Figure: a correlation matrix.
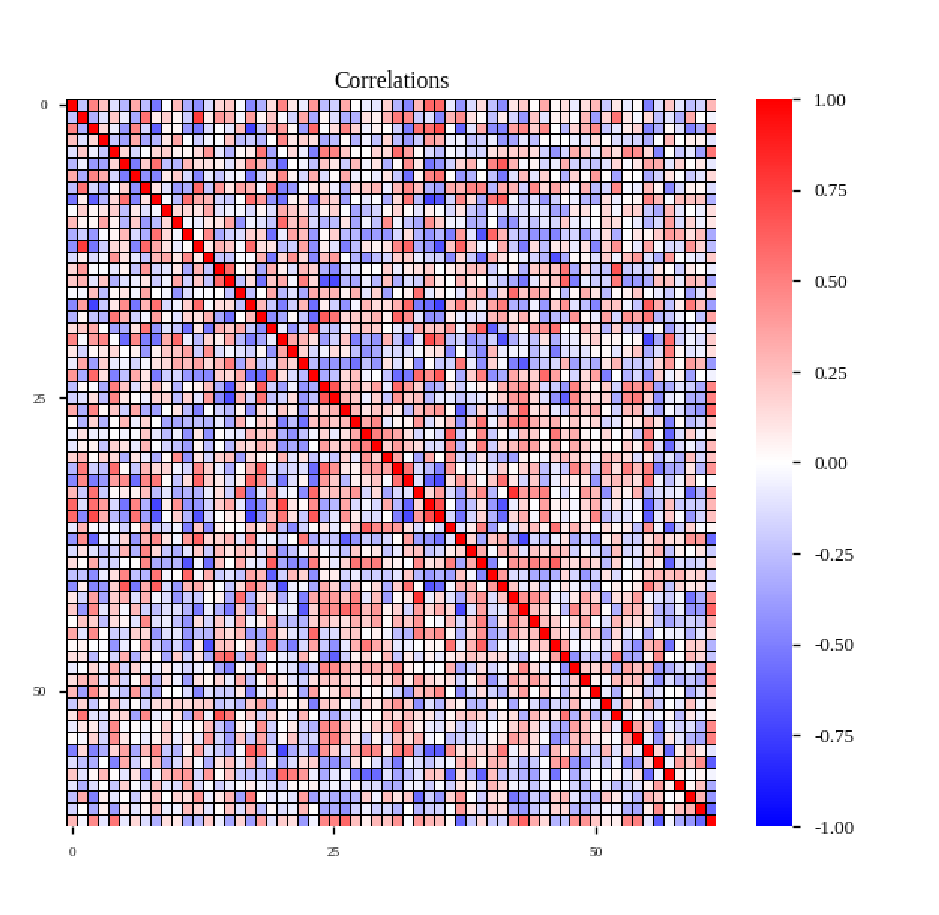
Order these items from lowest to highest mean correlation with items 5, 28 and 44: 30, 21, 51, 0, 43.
21, 0, 51, 30, 43
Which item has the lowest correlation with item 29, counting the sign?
57
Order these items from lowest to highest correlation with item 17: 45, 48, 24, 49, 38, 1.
45, 49, 48, 24, 38, 1
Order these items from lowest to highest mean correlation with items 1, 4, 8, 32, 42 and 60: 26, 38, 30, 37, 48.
26, 30, 48, 38, 37
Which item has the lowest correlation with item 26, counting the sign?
37
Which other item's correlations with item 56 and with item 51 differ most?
31
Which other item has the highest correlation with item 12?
1
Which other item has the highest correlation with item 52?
14
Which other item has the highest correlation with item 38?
7
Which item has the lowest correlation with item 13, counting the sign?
46
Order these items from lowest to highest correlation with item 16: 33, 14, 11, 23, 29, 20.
20, 11, 14, 29, 23, 33
